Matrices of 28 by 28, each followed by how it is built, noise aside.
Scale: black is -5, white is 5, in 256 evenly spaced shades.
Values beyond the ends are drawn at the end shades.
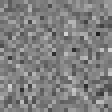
low rank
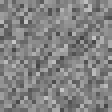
Hankel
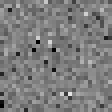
sparse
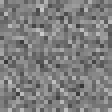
repeating columns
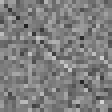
diagonal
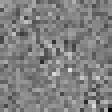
block diagonal
